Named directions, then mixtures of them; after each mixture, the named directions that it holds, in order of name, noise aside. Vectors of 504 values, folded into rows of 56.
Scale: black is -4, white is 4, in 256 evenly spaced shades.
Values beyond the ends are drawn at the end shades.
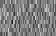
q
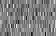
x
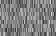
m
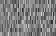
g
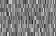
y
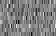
g, x.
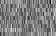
g, m.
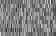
g, m.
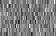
q, x, y.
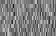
q, x.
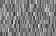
q.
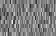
q.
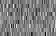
x.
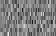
g, y.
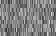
m.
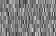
g, m, y.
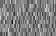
q.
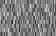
q.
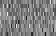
m, q, x.
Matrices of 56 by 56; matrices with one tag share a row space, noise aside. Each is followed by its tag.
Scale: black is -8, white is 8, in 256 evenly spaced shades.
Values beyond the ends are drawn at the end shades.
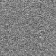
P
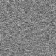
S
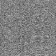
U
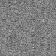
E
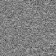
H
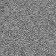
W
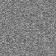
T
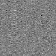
E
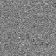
U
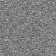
P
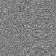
U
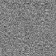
U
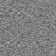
S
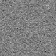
T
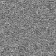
W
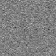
T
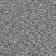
P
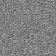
T
